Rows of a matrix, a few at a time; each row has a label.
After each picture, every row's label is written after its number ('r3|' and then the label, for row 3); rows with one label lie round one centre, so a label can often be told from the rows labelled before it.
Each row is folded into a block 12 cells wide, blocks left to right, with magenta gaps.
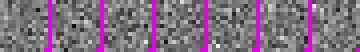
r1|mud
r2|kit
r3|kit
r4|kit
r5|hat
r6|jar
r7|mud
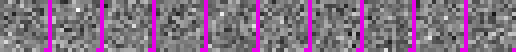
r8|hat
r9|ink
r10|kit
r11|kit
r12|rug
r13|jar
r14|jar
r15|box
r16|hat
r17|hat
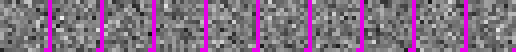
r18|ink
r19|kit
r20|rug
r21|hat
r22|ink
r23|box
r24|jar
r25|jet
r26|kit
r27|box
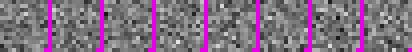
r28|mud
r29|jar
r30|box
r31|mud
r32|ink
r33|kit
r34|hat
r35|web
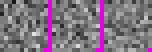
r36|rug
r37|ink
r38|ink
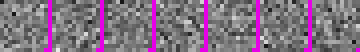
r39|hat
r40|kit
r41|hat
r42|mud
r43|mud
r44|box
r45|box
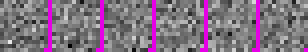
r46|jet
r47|rug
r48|kit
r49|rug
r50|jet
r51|box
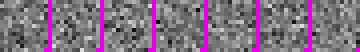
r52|jet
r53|ink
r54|ink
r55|jar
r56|kit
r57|jet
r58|kit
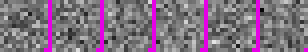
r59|mud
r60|jet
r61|mud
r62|ink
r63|ink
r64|jet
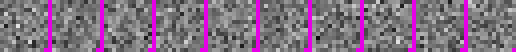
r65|kit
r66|jar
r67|rug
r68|hat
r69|jet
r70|kit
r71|box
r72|hat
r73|box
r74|mud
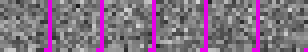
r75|rug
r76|jet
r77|rug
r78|box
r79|jet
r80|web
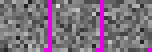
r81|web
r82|ink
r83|hat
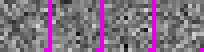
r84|ink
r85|ink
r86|jet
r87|web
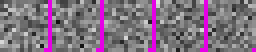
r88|hat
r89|ink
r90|rug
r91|mud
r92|mud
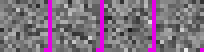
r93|hat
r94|ink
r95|hat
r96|web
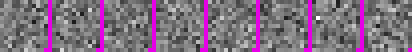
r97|jar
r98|rug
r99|ink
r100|hat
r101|rug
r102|kit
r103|jet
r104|rug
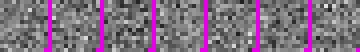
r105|rug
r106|jar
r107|jar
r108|kit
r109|hat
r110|jar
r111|rug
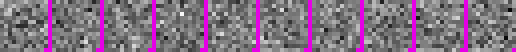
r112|mud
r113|ink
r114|jar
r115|rug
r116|mud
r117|box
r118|ink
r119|hat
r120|jet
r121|jar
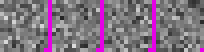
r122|jar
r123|web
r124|box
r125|ink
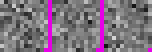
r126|ink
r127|kit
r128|jar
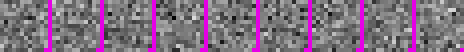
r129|ink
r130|mud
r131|jet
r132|web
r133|mud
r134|jar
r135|ink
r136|kit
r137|kit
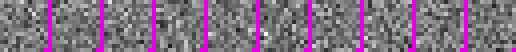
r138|web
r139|box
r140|jet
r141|jar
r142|jar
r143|jet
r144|ink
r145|box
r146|hat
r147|jet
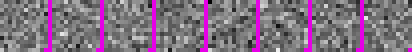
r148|ink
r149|hat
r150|box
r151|box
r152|box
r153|mud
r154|ink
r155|web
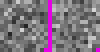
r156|mud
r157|mud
